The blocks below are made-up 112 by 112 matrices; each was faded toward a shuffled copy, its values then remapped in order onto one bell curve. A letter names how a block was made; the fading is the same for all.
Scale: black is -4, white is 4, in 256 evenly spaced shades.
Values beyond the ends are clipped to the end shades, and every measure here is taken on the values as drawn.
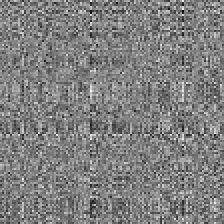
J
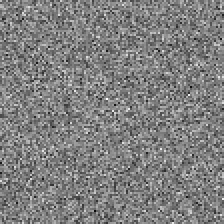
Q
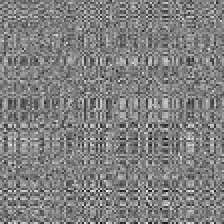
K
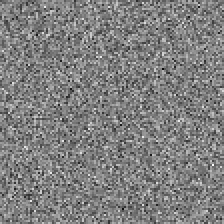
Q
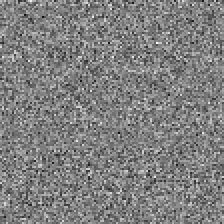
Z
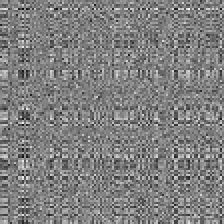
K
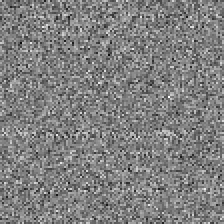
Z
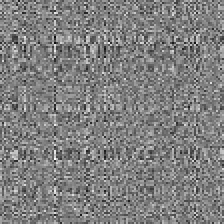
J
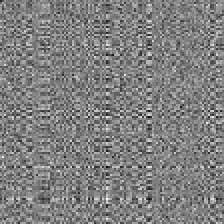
K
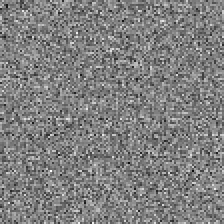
Z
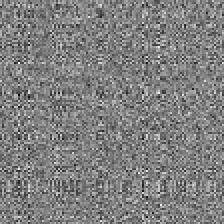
J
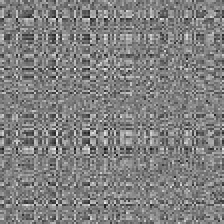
K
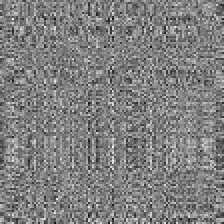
J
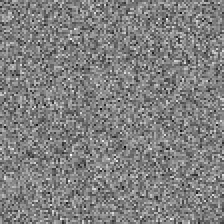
Q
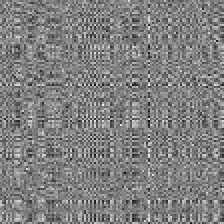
K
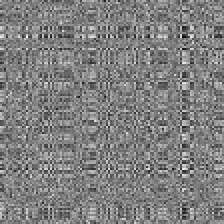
K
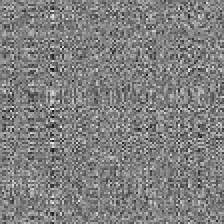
J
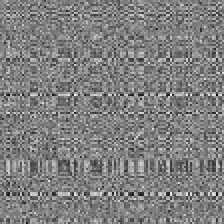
K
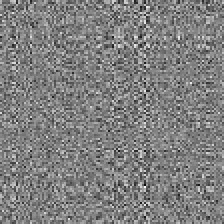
J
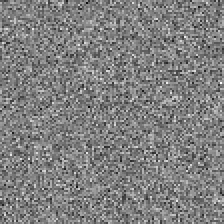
Z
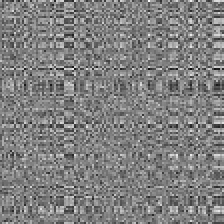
K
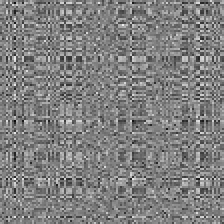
K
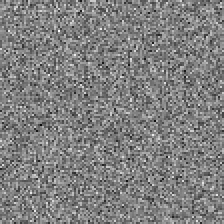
Q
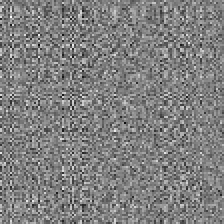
J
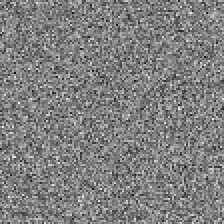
Q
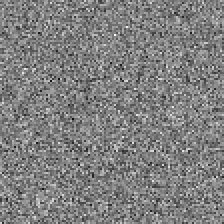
Z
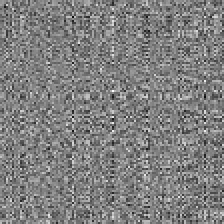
J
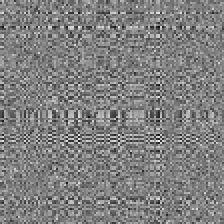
K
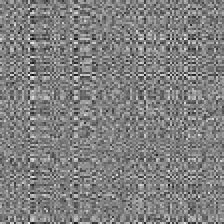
K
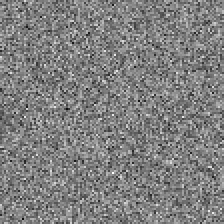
Q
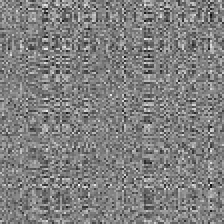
J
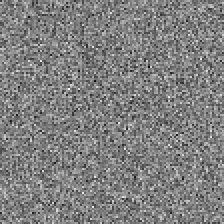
Q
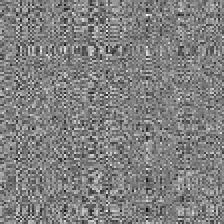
J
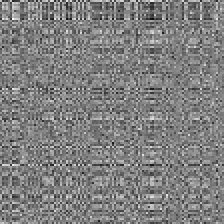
K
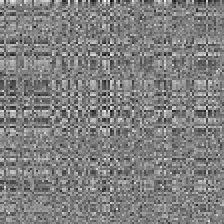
K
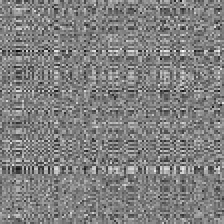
K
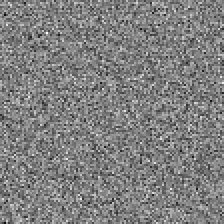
Q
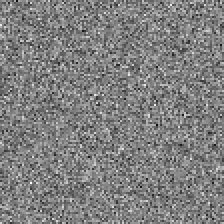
Q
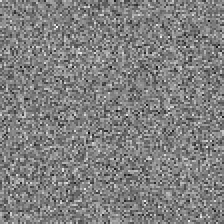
Z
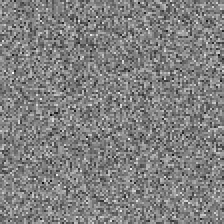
Q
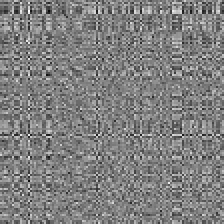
K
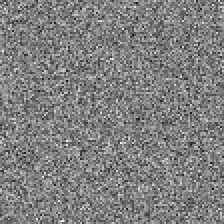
Q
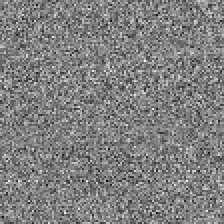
Z
